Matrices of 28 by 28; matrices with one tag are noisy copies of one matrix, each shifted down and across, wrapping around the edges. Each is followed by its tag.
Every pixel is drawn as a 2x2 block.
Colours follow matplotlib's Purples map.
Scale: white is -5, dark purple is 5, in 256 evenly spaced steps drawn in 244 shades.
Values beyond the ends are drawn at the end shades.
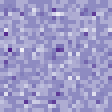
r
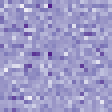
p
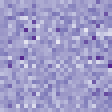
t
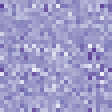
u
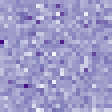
p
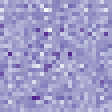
p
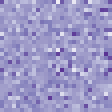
r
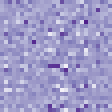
p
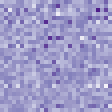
t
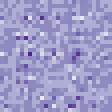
r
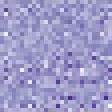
t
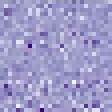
u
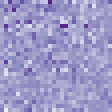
u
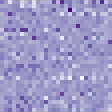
t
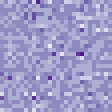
r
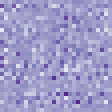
t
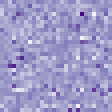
r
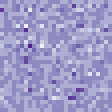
r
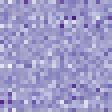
t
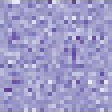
r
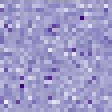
r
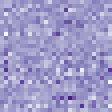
t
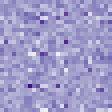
p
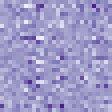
p
